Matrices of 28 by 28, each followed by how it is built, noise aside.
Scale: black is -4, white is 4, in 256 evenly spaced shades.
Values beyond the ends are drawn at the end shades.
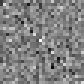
diagonal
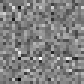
low rank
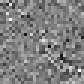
banded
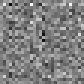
low rank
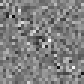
banded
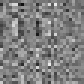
low rank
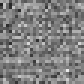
blocks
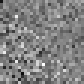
lower triangular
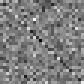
diagonal
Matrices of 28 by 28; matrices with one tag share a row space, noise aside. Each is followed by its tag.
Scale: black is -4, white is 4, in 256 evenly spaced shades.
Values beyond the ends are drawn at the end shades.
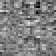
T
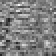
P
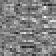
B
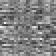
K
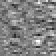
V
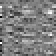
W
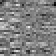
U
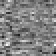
P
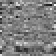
W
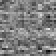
K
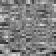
U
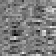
V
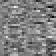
V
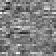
P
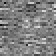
T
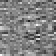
T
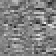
V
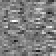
V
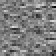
V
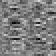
V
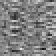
V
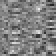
V
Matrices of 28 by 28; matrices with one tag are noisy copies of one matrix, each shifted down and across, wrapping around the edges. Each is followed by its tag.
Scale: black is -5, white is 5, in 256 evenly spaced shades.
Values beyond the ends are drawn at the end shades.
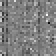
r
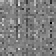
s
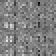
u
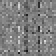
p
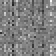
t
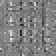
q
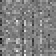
s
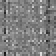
p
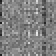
p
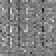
s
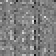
r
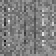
t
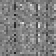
s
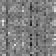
u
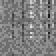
t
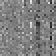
p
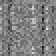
q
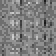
u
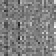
p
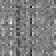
p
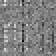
t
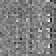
r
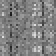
u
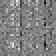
u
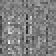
t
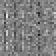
s
